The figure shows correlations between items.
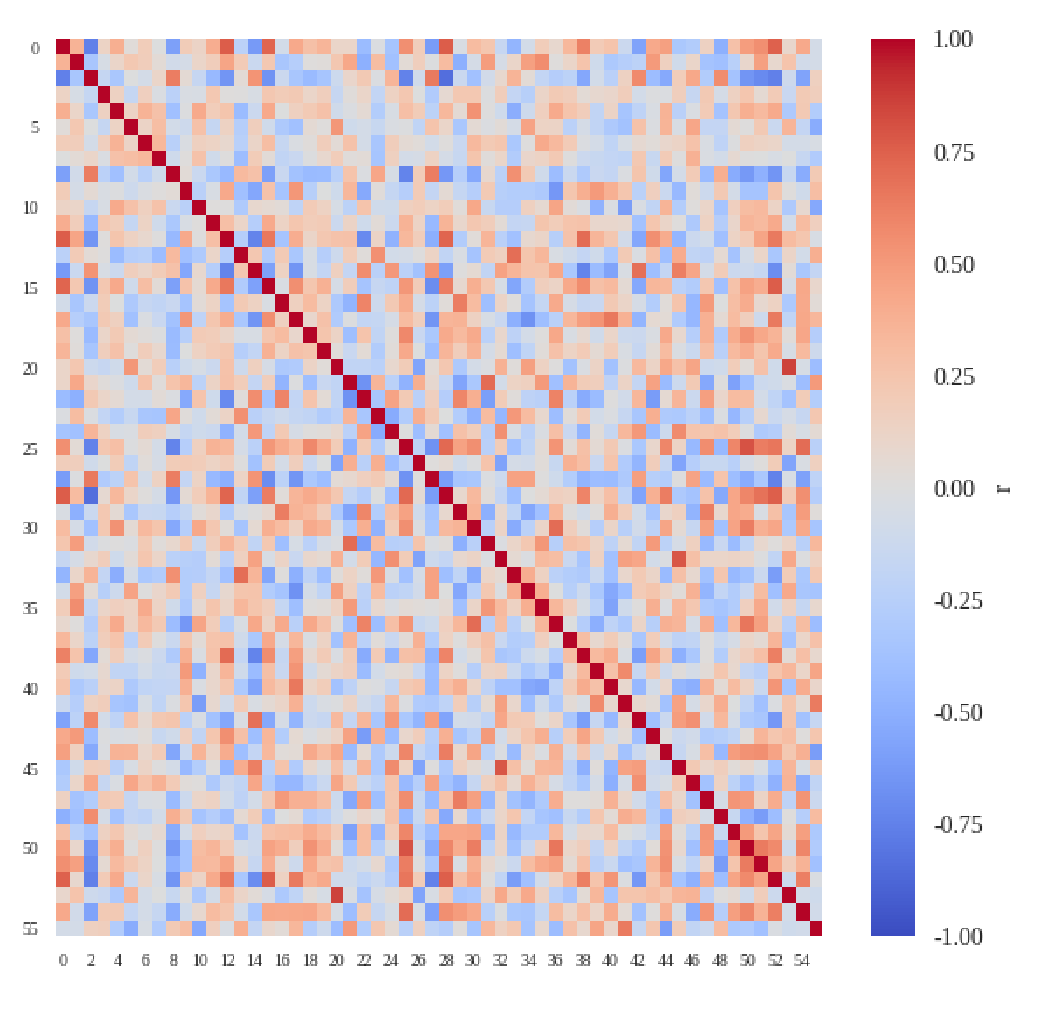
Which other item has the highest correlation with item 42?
14
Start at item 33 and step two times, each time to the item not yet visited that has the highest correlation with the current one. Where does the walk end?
23
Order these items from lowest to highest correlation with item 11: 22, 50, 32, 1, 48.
48, 22, 32, 1, 50
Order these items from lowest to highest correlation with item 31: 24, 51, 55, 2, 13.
24, 2, 51, 13, 55
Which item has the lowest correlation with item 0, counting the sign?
2
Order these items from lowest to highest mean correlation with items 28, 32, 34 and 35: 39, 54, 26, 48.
48, 26, 39, 54
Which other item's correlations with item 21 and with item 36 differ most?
22
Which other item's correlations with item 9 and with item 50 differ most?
36
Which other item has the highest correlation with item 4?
30
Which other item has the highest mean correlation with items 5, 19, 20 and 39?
53
